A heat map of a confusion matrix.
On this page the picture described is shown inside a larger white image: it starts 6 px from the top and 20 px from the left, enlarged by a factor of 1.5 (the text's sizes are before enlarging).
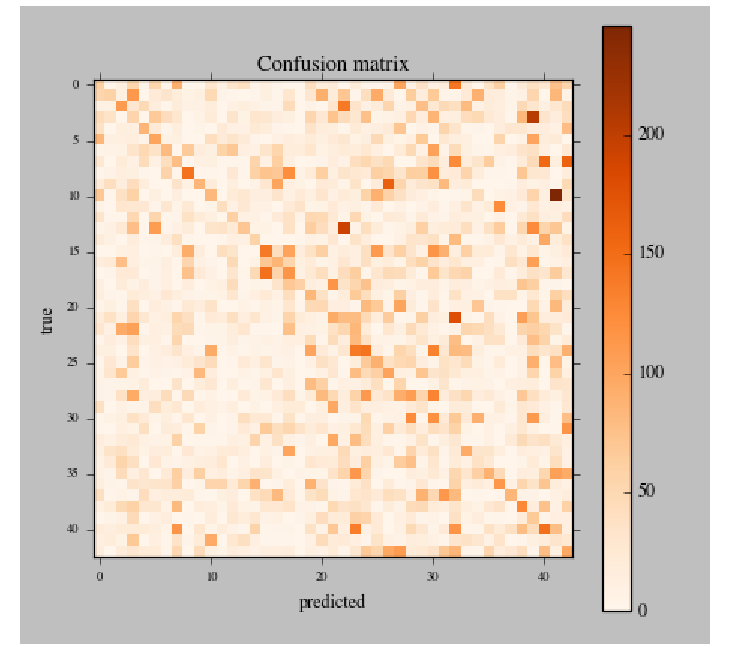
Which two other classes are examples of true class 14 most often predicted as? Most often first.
40, 32
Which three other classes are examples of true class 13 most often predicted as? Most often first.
22, 39, 5
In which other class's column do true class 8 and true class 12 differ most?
30
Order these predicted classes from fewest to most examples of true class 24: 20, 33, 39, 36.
36, 20, 39, 33
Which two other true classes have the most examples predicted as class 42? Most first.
7, 31
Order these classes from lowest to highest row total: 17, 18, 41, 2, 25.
41, 18, 25, 2, 17
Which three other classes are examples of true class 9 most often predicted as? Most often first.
26, 16, 31
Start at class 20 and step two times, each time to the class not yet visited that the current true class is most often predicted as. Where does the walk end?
19
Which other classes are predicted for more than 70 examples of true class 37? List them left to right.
16, 29, 31, 32
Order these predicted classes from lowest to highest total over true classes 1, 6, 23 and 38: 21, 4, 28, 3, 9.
9, 4, 21, 28, 3
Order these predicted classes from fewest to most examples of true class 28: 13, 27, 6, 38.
13, 6, 38, 27
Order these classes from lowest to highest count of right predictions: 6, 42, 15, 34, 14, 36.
34, 14, 6, 42, 36, 15
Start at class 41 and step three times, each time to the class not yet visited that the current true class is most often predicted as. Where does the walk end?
39
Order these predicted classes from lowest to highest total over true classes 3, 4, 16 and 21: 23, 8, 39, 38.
8, 23, 38, 39
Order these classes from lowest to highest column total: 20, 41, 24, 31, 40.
31, 20, 40, 41, 24
